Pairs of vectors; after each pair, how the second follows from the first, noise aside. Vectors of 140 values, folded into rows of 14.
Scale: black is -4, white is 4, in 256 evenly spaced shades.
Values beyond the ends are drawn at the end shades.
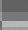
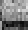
negated, scaled up.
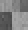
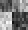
negated, scaled up.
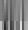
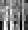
negated, scaled up.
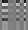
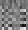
reversed, negated.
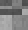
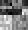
scaled up.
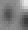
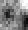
scaled up.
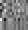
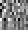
scaled up.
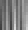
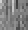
reversed, partly zeroed.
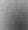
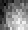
negated, scaled up.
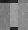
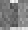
reversed, negated.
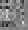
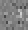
reversed, partly zeroed.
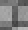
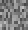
shuffled.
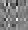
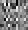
scaled up.
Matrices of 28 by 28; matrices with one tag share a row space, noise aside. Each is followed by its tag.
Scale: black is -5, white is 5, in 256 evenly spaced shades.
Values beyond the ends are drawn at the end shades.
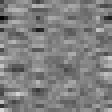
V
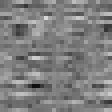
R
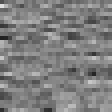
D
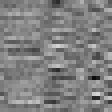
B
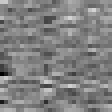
D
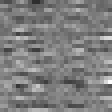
R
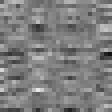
V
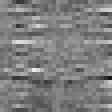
R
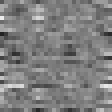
V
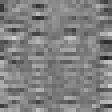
V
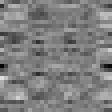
V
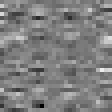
V
